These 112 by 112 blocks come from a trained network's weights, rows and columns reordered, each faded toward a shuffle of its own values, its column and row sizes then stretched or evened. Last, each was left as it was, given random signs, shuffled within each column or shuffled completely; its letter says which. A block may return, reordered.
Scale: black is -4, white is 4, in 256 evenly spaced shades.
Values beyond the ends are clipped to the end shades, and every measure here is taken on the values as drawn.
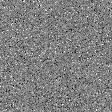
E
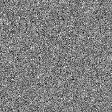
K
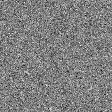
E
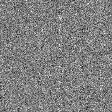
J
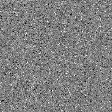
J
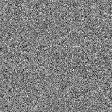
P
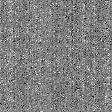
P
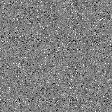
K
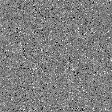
K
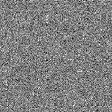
P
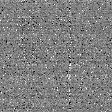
P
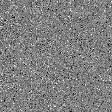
J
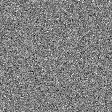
E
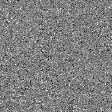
J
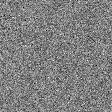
E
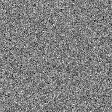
J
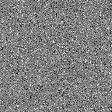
J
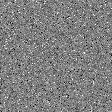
E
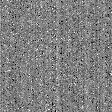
J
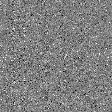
K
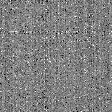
P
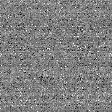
P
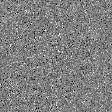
J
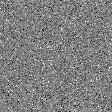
J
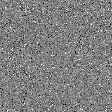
K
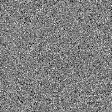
K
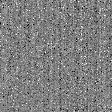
J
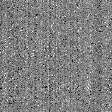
P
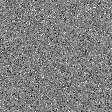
E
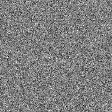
K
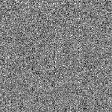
P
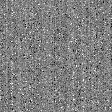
J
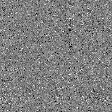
K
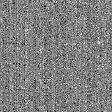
P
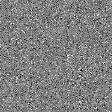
K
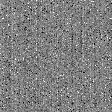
J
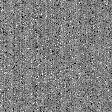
J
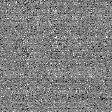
P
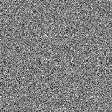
P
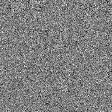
K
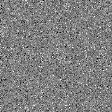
K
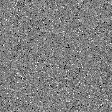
J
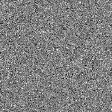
K
